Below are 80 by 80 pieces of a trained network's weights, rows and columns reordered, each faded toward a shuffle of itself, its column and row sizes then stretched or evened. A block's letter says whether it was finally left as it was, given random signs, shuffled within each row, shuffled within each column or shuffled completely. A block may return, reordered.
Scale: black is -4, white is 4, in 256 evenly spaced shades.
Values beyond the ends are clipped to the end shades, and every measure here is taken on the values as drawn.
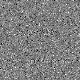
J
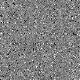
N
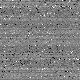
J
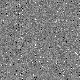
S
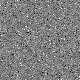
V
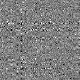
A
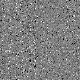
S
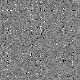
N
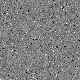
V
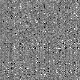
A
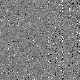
S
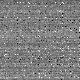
A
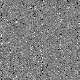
S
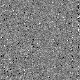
S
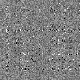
A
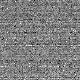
A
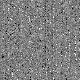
S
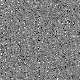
S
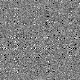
N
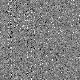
S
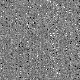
S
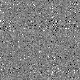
N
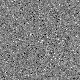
V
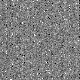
S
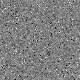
V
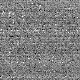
A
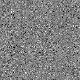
N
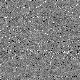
J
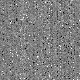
S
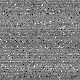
J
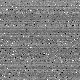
J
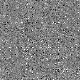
N
